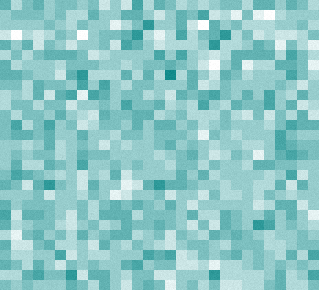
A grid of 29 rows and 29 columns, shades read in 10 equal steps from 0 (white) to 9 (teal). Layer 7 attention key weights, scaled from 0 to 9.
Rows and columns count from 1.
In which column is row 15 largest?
26
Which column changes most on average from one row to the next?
20
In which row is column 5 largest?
19
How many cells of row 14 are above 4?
14
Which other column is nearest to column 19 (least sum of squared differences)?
23
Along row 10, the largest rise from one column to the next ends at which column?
9
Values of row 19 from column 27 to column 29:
2 6 4
